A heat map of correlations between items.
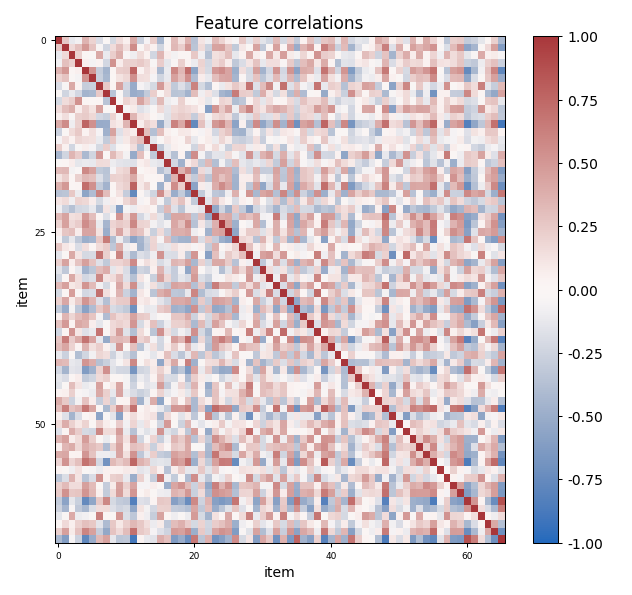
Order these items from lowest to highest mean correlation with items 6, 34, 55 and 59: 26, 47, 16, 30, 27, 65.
65, 26, 30, 16, 47, 27
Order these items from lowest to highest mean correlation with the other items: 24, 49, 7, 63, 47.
49, 7, 47, 63, 24
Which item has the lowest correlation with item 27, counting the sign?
12
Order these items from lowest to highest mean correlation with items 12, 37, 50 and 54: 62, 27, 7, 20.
20, 7, 62, 27
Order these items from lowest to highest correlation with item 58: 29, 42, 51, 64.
42, 51, 29, 64
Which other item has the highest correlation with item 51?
28
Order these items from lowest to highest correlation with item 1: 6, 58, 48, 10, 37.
6, 10, 58, 37, 48
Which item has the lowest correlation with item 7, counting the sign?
55
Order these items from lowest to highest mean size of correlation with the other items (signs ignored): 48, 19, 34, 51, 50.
50, 51, 34, 19, 48
